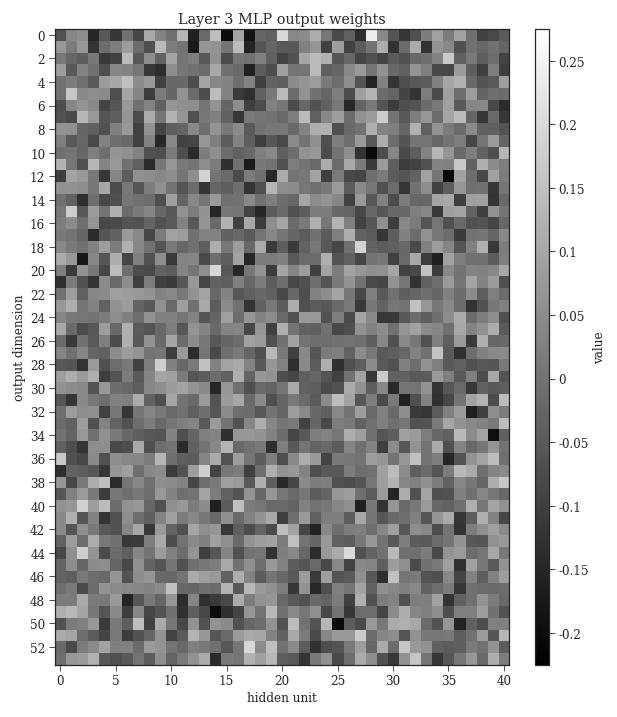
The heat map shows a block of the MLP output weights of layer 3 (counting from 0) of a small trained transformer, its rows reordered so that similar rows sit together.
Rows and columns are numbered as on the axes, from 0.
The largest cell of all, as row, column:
0, 28
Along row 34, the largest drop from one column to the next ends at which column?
39
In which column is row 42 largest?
20
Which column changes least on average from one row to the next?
11
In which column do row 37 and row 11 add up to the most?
36
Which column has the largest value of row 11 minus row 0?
3
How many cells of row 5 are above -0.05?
32
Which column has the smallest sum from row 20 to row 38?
23
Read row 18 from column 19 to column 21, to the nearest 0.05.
-0.1 -0.05 -0.1
